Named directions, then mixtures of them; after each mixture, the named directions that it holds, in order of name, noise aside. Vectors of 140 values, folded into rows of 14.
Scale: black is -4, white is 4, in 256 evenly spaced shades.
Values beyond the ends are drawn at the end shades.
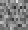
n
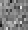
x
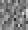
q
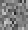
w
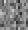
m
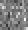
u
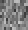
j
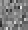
x.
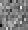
x.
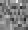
n, u.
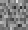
n.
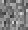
m, q, w.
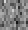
m.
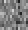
m.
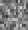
m, n, q.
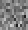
j, q, x.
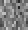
m, w, x.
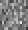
m, w, x.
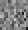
j, q, u.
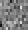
x.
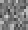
n, q.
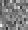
m, x.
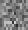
w, x.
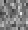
m.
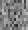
q, u, w.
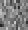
m, x.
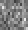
u.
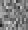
m, w, x.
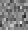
j, q, x.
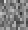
m.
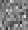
m, q, x.
